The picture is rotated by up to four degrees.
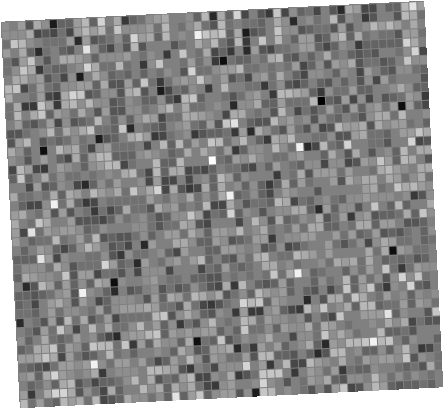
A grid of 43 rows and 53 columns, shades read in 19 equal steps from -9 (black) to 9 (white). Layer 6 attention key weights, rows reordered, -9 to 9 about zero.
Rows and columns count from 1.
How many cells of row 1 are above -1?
29
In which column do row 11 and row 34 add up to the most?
39
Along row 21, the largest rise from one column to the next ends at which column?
6
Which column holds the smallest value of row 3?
31
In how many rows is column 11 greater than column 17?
16
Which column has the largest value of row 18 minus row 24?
2
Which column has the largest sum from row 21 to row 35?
45
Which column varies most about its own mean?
28
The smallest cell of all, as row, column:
11, 40
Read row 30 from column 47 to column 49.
5 -1 -5
